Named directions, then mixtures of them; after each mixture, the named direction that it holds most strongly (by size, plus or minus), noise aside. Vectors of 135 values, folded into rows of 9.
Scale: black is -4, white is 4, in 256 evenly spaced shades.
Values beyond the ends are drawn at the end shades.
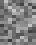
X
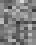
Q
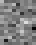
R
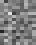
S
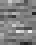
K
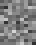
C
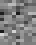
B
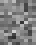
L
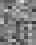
Q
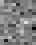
R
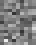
R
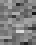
K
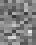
L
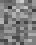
Q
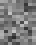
L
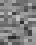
L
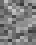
X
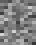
C
